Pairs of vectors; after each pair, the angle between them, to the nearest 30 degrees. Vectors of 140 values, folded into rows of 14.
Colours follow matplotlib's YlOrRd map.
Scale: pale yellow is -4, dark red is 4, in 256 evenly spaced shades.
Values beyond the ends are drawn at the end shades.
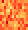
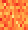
60 degrees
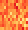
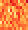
90 degrees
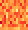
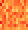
30 degrees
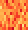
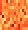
90 degrees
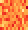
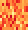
90 degrees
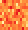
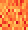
120 degrees
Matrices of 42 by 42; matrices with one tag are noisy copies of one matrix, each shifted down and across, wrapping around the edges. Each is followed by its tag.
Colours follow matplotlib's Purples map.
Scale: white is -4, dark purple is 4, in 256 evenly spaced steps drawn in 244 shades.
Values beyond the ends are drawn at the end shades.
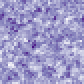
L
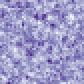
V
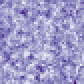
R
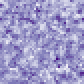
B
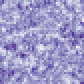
V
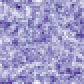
V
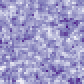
V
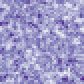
B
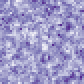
L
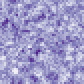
L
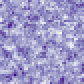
L
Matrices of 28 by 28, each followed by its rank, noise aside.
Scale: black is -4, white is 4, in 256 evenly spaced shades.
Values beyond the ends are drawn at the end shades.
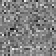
six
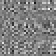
three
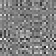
three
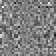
five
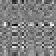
two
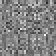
four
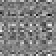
two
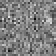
six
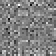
five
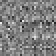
three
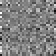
three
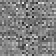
four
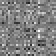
three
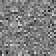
five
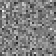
five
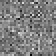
five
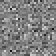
six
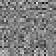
four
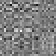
three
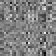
three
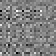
three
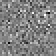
six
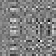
two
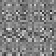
three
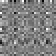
two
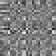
two
